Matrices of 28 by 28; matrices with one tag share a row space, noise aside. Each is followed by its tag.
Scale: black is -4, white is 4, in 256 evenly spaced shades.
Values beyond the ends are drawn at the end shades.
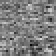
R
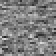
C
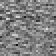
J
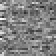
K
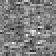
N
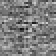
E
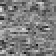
K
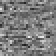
K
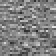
E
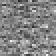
E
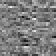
E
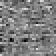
K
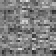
E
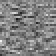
J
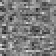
K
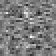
N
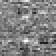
E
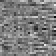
C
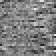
C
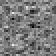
N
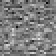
N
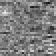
R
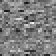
N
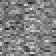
N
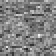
N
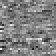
K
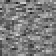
J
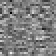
K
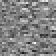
E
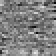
C
